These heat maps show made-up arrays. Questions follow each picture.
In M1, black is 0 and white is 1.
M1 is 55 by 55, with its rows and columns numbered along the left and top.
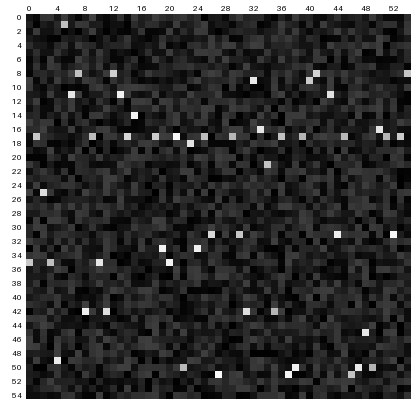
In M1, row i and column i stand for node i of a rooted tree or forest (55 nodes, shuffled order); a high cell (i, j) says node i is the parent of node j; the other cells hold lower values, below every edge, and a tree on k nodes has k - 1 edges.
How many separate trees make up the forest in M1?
4
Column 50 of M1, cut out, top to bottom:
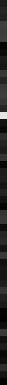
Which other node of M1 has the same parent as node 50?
33
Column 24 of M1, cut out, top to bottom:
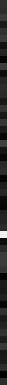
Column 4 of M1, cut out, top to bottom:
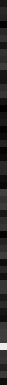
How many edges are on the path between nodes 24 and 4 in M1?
5
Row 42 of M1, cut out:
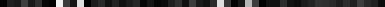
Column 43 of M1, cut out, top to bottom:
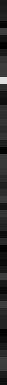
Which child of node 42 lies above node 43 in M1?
11
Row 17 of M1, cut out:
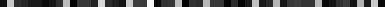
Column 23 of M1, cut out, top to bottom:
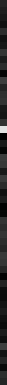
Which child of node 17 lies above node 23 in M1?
18
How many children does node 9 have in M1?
2
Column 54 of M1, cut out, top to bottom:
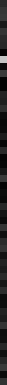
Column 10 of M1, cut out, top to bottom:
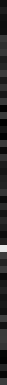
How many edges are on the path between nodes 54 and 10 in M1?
4
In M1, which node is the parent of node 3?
35
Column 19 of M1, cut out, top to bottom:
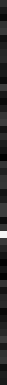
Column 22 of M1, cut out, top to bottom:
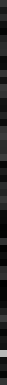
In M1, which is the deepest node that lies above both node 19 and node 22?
16
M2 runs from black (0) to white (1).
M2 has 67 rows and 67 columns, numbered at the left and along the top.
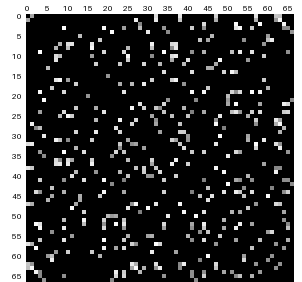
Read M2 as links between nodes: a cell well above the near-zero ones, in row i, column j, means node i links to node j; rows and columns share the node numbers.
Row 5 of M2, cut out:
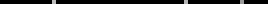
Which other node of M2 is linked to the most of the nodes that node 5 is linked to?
node 45
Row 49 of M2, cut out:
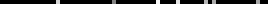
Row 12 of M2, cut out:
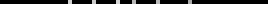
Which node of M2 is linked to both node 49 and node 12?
node 39
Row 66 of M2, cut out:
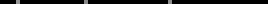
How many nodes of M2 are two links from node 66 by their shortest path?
3
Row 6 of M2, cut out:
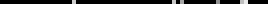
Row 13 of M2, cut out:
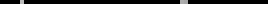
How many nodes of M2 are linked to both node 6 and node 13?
1
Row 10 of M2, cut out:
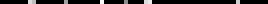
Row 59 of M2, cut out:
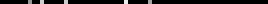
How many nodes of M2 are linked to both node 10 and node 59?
4
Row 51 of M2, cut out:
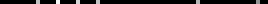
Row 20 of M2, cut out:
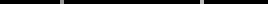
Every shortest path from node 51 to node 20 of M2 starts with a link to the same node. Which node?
node 64
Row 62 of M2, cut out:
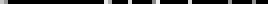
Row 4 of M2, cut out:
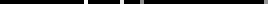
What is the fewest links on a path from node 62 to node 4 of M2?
7
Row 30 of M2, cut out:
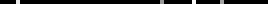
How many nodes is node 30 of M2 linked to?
4
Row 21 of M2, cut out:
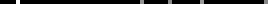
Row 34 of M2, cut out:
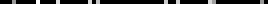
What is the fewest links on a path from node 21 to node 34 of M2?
3
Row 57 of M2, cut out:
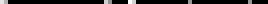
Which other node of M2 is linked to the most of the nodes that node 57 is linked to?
node 63
